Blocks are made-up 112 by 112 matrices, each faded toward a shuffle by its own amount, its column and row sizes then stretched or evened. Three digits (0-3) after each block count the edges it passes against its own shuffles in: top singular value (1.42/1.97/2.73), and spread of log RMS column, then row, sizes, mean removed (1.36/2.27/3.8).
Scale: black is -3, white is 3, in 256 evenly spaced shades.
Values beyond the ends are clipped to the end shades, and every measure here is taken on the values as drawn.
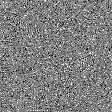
1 0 0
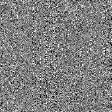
0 2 0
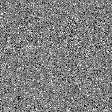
0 1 1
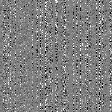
1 3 0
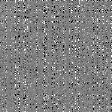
1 3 2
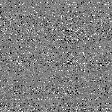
0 1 2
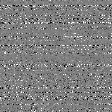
1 1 3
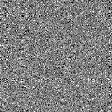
2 1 1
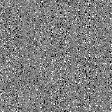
1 2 0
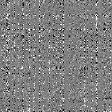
1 3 2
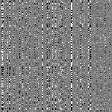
3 3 1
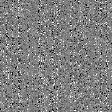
2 2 0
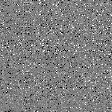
1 1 2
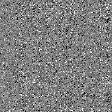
0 2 1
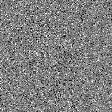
1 1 0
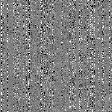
1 3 1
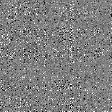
0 2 2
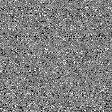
0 0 2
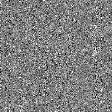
0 2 0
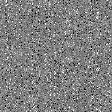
0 2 0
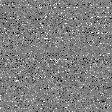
0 0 2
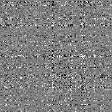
0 2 3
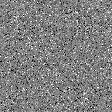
1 0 0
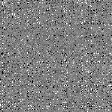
1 2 2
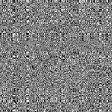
3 2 2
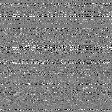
2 0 3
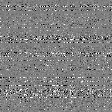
0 1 3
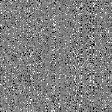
2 2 0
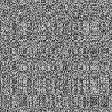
3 0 1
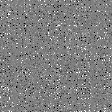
1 2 2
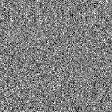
2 1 1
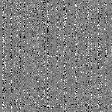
1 3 1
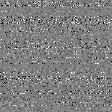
0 0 3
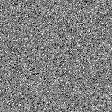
1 0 0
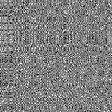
3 1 0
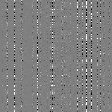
3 3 1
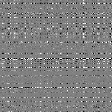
3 2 3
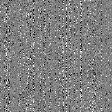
0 3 0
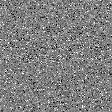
1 0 1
